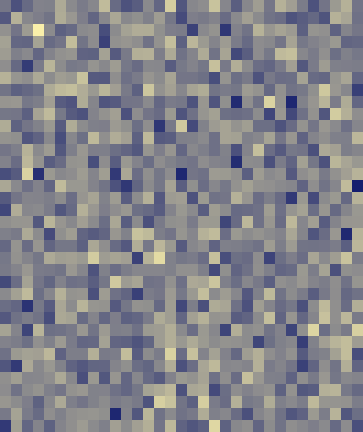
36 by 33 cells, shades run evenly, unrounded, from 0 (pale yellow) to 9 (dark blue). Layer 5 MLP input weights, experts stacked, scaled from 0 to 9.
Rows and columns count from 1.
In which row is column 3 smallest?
15
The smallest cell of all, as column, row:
4, 3
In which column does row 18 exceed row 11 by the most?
1
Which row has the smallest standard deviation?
23
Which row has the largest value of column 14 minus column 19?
34
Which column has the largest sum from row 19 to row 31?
28
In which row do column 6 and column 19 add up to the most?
18
